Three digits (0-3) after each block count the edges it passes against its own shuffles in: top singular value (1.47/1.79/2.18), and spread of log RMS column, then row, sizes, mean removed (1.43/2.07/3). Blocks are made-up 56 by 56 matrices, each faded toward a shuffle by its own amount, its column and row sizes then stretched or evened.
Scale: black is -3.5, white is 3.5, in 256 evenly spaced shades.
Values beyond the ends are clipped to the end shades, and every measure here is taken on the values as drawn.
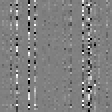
3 3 0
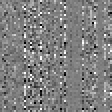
1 3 0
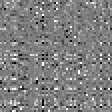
3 2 2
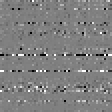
3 1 3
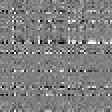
3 2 3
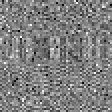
3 0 0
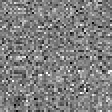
3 0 1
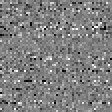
1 0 2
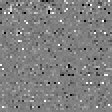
0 0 2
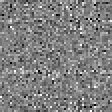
1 1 1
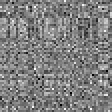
3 0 0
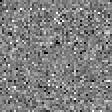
1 0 1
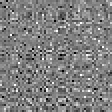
3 0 1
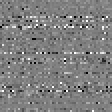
0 0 3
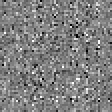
0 2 1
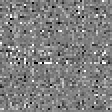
1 1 2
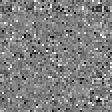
1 0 1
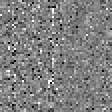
0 2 0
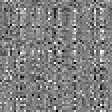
3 2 1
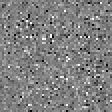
0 1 1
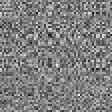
3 1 2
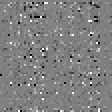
0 2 2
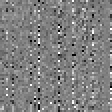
1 3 0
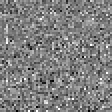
0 0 1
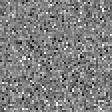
0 0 0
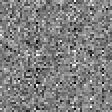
1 2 0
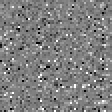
0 1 1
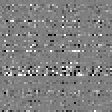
1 1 3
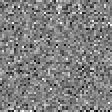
2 0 1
